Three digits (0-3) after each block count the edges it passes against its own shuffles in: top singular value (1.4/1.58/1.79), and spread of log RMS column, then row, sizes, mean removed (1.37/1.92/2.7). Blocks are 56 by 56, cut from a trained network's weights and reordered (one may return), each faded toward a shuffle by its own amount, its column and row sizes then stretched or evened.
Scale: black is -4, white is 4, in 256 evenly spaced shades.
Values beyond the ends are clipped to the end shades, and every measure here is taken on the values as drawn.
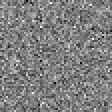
1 0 0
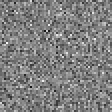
2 0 1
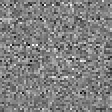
0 0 2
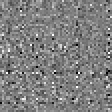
1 2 2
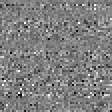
0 0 3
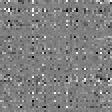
0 2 3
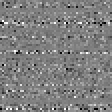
2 0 3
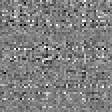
2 1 3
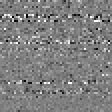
1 0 3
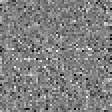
0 1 2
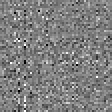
2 2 1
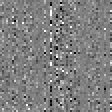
1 3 0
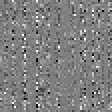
0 3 1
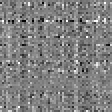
3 1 3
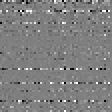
2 1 3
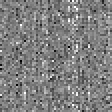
1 2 0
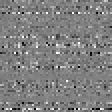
2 1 3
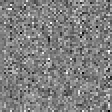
1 2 1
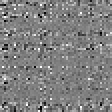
2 2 3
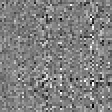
3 3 1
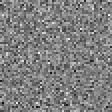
2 0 1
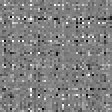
1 2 3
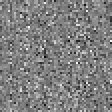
0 2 0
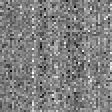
2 2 0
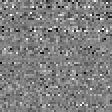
0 0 3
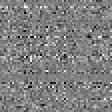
2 1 3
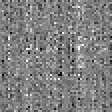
2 2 2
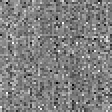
1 2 1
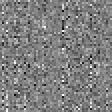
1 3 0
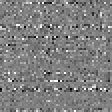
0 0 3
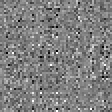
1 2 2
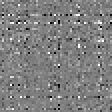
1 2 2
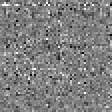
1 2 2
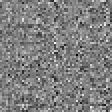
3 2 0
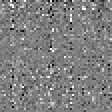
0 2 2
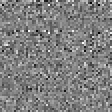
2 1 2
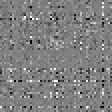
2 2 3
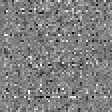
0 2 2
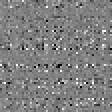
0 2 3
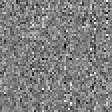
1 2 0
